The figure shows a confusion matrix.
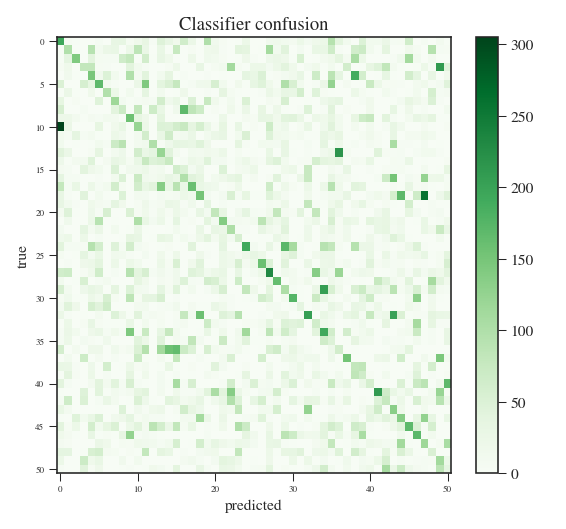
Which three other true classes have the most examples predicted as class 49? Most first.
3, 37, 41
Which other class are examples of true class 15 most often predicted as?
32
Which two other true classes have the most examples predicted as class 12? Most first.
45, 8
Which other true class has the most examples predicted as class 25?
40
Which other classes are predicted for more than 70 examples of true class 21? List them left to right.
5, 10, 26
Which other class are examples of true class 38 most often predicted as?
39
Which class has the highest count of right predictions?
27
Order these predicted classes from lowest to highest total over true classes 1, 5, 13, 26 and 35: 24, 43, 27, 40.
43, 24, 40, 27
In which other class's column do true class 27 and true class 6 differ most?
36
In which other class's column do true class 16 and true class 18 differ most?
44
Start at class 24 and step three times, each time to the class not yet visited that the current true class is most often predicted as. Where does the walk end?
9
